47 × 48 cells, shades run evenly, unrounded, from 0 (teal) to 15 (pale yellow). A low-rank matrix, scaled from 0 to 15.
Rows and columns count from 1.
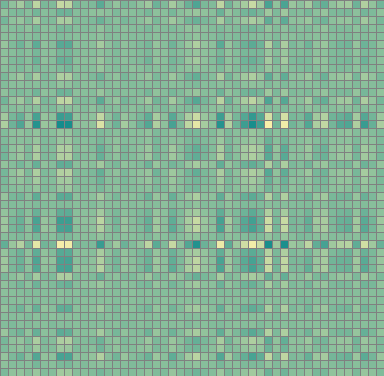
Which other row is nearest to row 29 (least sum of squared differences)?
33
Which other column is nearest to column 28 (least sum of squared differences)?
5
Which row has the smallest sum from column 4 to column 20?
16
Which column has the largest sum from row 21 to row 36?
34
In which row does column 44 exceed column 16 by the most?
31
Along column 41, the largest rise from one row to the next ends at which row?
32
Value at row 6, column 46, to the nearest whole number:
6
